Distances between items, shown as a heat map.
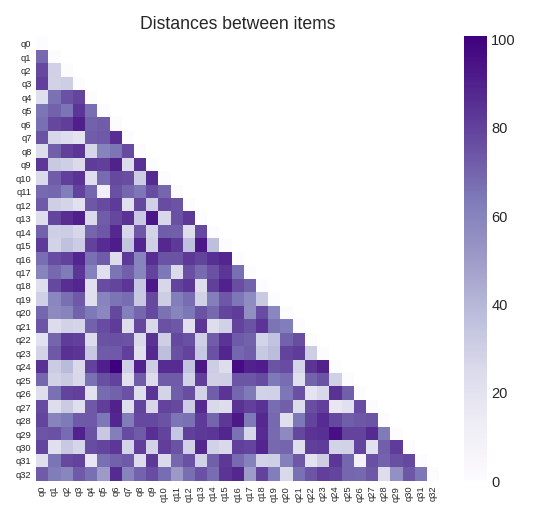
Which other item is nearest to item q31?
q26
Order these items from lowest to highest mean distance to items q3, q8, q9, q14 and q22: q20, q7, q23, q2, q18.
q7, q2, q23, q18, q20
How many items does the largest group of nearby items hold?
13
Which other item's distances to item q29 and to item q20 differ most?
q28
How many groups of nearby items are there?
5
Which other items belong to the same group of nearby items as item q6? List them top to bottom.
q16
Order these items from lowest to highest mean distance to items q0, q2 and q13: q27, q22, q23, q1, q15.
q22, q23, q1, q27, q15
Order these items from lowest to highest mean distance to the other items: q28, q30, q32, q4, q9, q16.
q4, q30, q9, q32, q28, q16
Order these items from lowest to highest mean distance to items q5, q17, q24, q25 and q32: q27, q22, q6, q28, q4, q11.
q11, q27, q28, q4, q22, q6
